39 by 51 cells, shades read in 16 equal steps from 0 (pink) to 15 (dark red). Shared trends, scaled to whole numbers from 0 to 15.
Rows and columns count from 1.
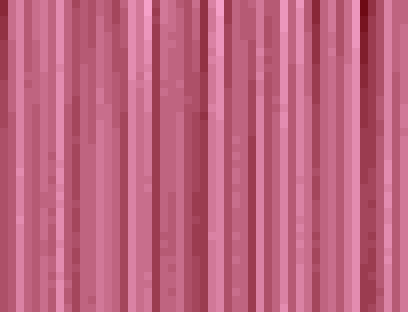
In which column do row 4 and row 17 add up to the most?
46
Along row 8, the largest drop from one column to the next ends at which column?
27
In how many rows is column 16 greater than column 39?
35
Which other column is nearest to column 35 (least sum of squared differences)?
4
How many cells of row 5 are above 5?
31
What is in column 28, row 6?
1
